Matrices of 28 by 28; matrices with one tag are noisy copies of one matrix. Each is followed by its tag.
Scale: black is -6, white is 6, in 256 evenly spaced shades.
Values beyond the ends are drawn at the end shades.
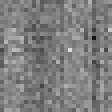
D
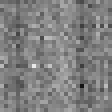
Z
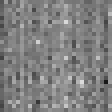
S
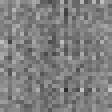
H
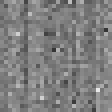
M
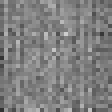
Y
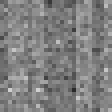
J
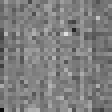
Y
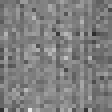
Y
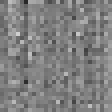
M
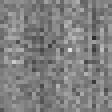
D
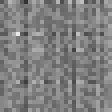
M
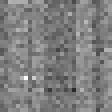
J
